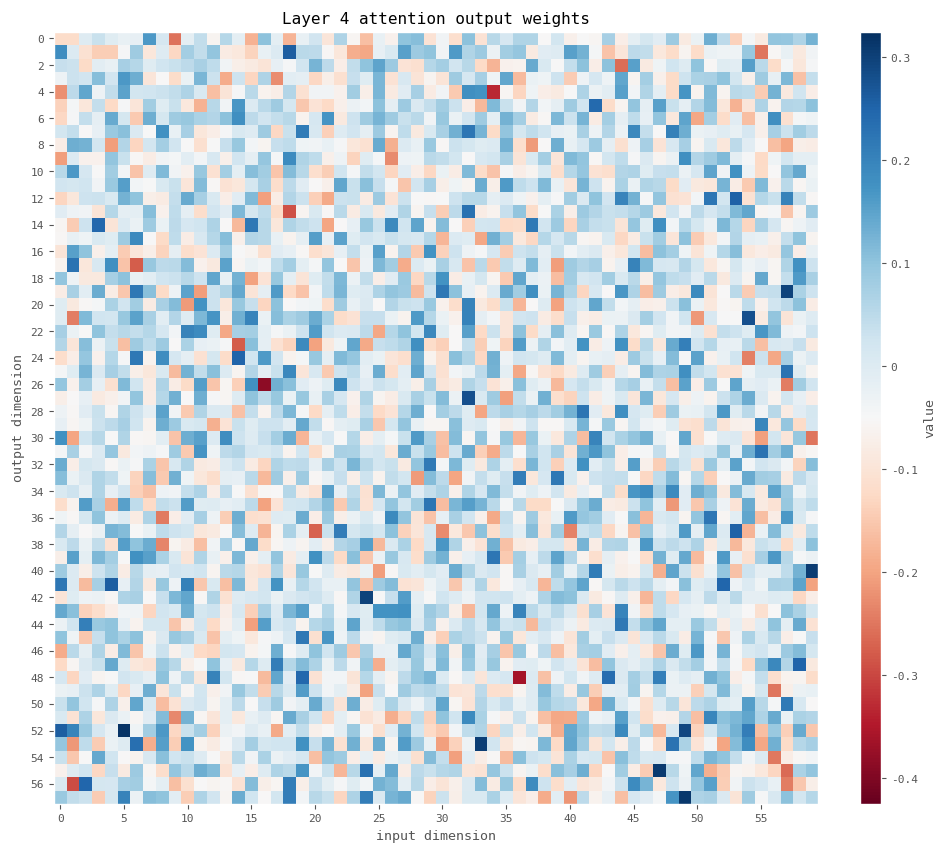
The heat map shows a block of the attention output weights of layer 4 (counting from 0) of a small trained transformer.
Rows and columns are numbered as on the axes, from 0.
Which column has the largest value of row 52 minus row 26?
16
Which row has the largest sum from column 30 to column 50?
7
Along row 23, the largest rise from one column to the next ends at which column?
15
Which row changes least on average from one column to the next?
42
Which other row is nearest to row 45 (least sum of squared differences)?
29
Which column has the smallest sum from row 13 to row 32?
33
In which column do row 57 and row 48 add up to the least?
36
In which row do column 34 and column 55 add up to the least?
4
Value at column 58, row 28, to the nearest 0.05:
0
